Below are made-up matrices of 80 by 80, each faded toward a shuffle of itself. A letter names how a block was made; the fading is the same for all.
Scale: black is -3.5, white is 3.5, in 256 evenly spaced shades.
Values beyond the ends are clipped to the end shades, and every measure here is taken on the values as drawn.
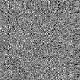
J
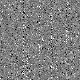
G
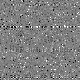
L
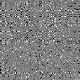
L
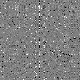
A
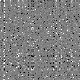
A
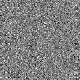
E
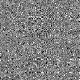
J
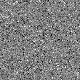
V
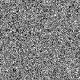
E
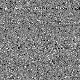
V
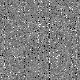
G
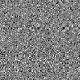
J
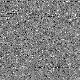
V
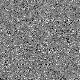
V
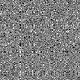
J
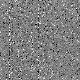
G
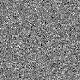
E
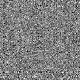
E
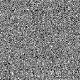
E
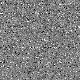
V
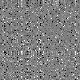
A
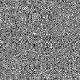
J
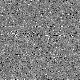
V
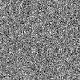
E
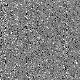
G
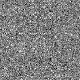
E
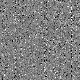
G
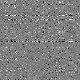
L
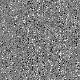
G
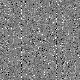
G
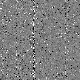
G
